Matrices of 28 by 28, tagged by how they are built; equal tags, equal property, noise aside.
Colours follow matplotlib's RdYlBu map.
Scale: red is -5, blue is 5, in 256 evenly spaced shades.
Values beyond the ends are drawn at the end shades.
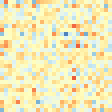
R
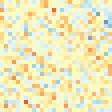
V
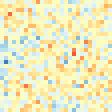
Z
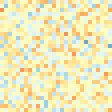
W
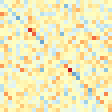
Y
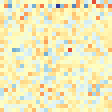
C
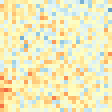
Z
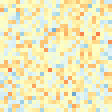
W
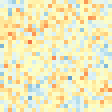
Z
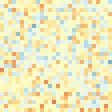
W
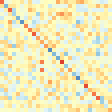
Y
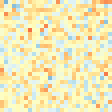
W
